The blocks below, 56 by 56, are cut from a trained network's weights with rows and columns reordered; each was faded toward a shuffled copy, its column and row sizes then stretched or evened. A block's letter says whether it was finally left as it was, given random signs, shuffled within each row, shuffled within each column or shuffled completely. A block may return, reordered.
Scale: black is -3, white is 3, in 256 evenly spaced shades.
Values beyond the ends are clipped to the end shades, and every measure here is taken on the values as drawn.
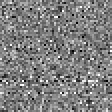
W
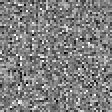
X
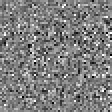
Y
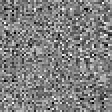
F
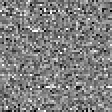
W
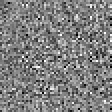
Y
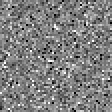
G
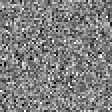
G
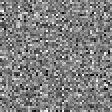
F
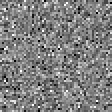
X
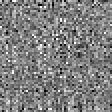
F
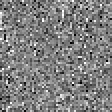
X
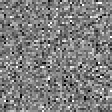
Y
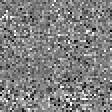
Y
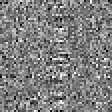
F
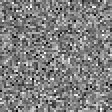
G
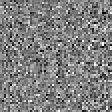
F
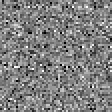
W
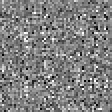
Y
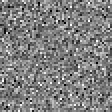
G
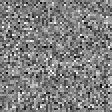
W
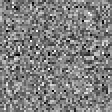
F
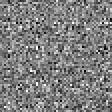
Y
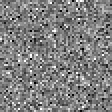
X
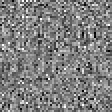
F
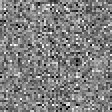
F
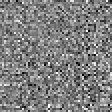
F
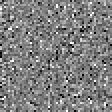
X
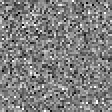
G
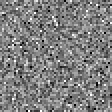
G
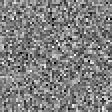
G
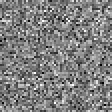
W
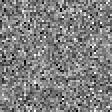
X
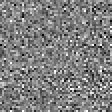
F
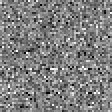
W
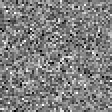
G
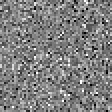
X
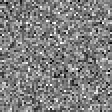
G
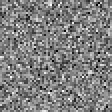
G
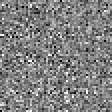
Y
